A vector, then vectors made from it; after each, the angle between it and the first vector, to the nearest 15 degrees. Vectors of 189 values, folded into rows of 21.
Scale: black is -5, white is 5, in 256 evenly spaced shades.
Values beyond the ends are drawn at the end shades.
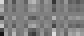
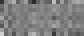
150 degrees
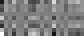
165 degrees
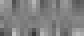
60 degrees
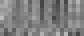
105 degrees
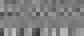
60 degrees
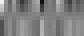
75 degrees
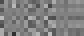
135 degrees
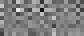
60 degrees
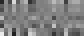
150 degrees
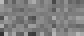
30 degrees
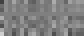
150 degrees
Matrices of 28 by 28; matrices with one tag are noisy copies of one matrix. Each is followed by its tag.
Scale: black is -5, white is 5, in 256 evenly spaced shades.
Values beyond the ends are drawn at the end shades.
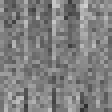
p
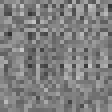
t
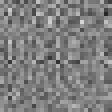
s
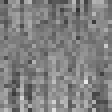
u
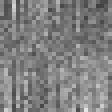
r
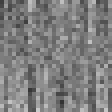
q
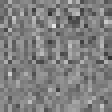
s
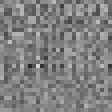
t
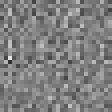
s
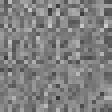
s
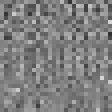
t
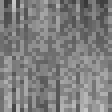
r
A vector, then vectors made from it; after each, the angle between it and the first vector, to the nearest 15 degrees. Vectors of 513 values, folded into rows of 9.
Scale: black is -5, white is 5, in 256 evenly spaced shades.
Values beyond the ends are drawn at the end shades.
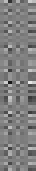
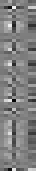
105 degrees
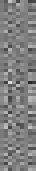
150 degrees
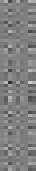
15 degrees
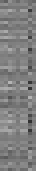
120 degrees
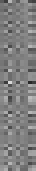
165 degrees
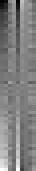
105 degrees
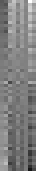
60 degrees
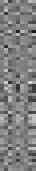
45 degrees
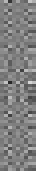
30 degrees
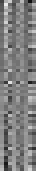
135 degrees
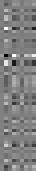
90 degrees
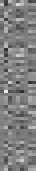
135 degrees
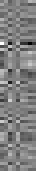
60 degrees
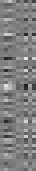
105 degrees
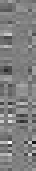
105 degrees
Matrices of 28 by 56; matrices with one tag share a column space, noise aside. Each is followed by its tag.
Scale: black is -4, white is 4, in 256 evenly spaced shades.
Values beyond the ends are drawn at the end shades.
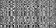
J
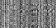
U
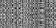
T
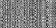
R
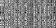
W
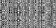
W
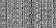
T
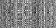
W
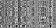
J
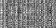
W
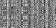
W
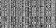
J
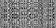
T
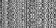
T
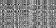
U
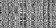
W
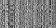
U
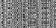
T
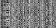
W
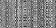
R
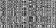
J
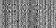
U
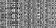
T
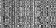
J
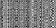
R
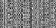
T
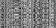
T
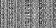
T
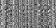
U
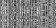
W
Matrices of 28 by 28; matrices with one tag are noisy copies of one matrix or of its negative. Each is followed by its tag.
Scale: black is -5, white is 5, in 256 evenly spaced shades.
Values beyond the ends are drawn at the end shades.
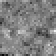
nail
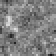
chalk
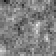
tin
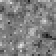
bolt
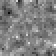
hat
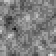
chalk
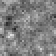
chalk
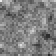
bolt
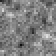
bolt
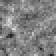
chalk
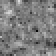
hat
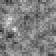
chalk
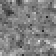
hat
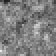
tin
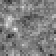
chalk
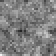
nail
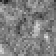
tin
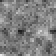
nail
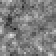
chalk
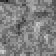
tin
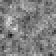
chalk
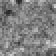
hat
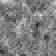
tin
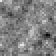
bolt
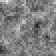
tin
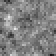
chalk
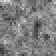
tin
